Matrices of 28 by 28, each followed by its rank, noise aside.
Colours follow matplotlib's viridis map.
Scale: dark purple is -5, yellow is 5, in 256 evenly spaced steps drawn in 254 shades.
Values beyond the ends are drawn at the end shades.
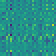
two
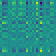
one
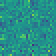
six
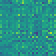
three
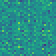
six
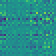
two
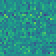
six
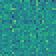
six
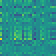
two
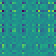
one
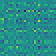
three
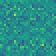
six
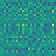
three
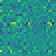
four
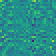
four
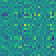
three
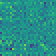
four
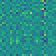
three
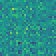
six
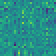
four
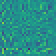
four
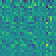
three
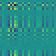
one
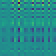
one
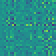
three
